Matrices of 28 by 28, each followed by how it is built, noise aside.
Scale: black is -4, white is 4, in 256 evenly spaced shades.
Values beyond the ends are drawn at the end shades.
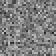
noise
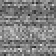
blocks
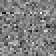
uneven rows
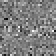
uneven rows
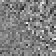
upper triangular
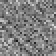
Toeplitz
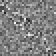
banded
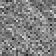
Toeplitz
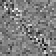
banded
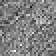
Hankel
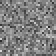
noise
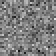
noise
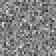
noise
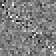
banded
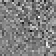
upper triangular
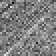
Hankel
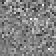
upper triangular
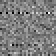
uneven rows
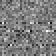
uneven rows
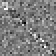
banded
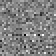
uneven rows
